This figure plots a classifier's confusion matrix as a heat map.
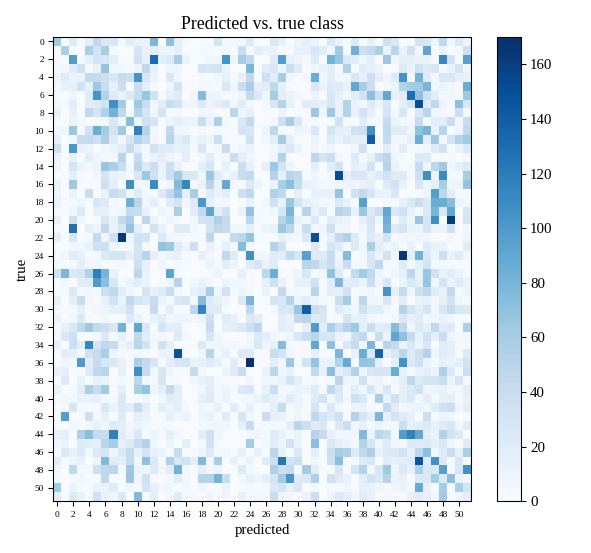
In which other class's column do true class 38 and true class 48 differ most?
51
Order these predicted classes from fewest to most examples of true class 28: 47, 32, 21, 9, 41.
9, 47, 21, 32, 41
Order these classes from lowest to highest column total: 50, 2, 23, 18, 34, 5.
50, 23, 18, 2, 34, 5
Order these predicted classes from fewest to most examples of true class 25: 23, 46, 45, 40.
23, 45, 46, 40
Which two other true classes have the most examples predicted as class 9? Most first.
16, 18
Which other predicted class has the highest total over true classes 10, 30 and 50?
45
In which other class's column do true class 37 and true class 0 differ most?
10
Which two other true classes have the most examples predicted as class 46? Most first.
15, 1
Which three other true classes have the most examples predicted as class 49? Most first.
20, 19, 18
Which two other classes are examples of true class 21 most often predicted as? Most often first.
2, 41
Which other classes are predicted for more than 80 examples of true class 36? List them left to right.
3, 24, 43
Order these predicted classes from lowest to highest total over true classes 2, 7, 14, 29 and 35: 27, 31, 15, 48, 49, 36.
31, 49, 36, 27, 48, 15
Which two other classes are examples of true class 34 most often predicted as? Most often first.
4, 32
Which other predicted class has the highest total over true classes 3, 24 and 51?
43
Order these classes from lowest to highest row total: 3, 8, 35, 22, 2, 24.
3, 8, 22, 35, 24, 2
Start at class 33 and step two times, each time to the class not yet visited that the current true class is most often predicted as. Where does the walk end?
1
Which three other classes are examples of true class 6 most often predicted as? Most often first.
44, 5, 41
